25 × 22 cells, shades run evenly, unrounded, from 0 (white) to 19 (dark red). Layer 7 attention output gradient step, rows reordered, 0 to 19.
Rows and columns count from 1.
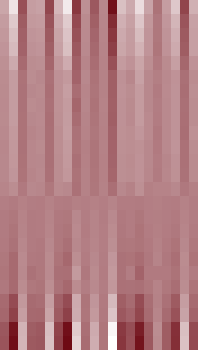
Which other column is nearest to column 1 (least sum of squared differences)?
5
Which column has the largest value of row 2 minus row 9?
13
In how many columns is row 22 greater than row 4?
15
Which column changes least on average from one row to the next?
12
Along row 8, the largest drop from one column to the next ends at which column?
14
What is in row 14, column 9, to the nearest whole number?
11
